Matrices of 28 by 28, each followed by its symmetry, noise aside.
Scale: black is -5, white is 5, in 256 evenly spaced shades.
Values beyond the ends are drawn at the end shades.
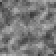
same after a half turn.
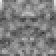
mirrored left to right.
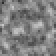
same after a half turn.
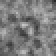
symmetric across the other diagonal.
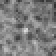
symmetric across the other diagonal.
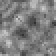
symmetric.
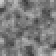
same after a half turn.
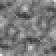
same after a half turn.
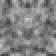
mirrored left to right.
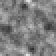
same after a half turn.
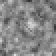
symmetric across the other diagonal.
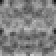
mirrored left to right.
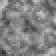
symmetric across the other diagonal.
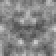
mirrored left to right.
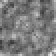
symmetric.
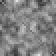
same after a half turn.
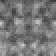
mirrored left to right.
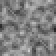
same after a half turn.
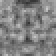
mirrored left to right.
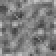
same after a half turn.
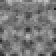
mirrored left to right.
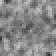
same after a half turn.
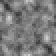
same after a half turn.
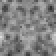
mirrored left to right.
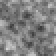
symmetric across the other diagonal.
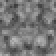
mirrored left to right.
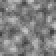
symmetric across the other diagonal.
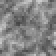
symmetric.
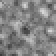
symmetric across the other diagonal.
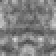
mirrored left to right.
